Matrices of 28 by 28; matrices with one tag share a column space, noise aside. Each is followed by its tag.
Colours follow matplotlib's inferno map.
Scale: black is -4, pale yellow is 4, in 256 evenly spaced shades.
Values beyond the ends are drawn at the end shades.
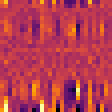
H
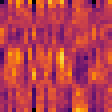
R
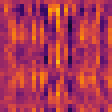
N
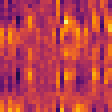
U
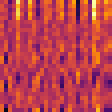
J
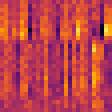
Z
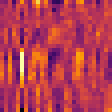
R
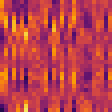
U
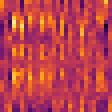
U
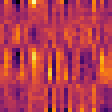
R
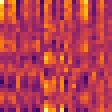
J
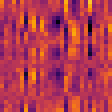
U
